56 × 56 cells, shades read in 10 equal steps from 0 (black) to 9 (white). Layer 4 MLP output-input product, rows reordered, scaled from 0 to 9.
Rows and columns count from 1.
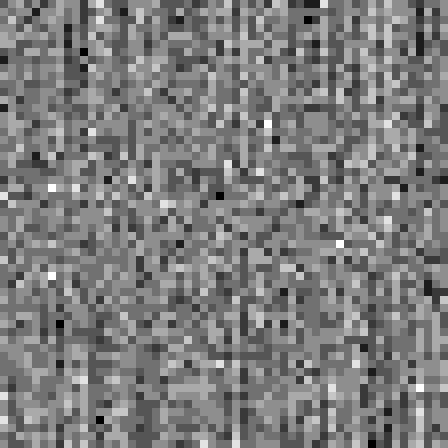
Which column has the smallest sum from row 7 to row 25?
53
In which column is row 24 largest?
7
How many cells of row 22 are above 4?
22
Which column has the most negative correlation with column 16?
29
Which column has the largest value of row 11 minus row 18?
35
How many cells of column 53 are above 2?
45
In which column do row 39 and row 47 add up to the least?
47
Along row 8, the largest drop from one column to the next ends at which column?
34
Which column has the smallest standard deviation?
32
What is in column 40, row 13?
5
